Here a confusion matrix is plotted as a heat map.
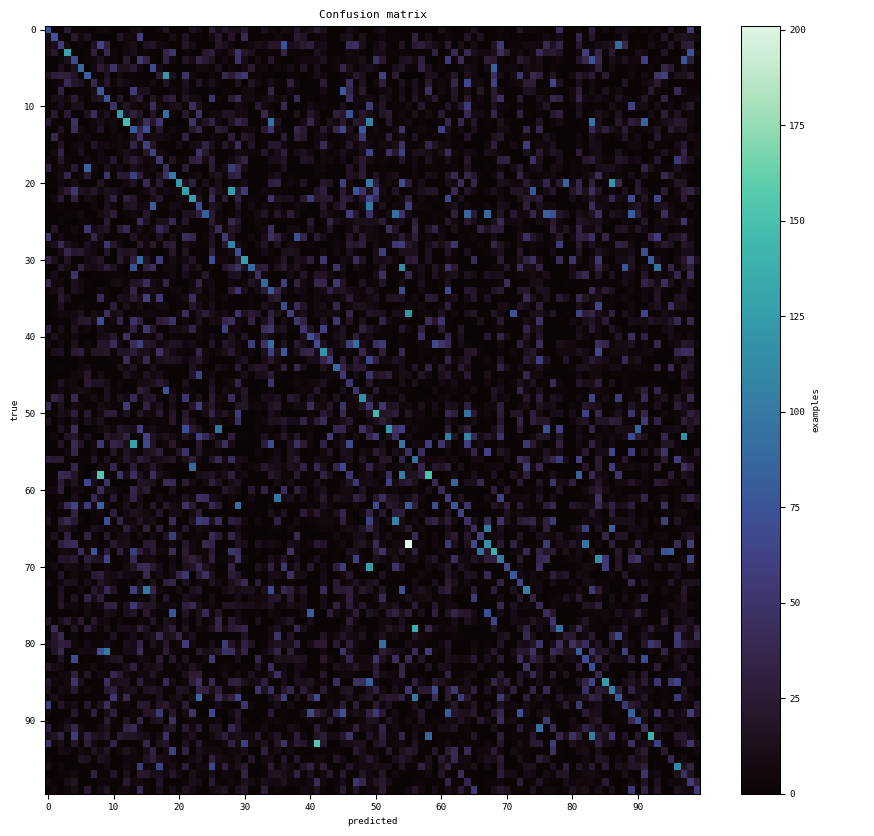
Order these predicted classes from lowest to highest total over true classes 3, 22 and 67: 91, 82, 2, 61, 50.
91, 2, 50, 61, 82
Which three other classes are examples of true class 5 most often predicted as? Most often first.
68, 16, 10
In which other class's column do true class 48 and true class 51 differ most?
83
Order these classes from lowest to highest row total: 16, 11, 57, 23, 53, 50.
23, 16, 57, 11, 50, 53
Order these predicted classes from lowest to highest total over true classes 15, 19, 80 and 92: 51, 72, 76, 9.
76, 72, 9, 51
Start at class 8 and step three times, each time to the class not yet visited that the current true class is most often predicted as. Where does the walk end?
49
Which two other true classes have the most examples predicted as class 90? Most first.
52, 69
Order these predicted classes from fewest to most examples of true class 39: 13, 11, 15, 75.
11, 75, 13, 15
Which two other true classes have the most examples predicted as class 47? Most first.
41, 21
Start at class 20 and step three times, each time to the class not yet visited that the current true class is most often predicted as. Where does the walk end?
62
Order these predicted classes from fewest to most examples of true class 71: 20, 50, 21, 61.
50, 61, 20, 21
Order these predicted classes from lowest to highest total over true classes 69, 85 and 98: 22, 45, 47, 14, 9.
45, 14, 22, 9, 47
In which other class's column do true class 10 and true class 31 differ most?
54
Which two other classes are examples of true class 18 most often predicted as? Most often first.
6, 28
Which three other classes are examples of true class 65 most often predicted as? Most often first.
67, 86, 82
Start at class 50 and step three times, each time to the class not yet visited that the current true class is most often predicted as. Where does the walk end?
97
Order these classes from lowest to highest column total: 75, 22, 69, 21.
22, 75, 21, 69
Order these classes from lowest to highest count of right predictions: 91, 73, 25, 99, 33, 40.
25, 91, 99, 40, 33, 73
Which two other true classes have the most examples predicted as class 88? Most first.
31, 81
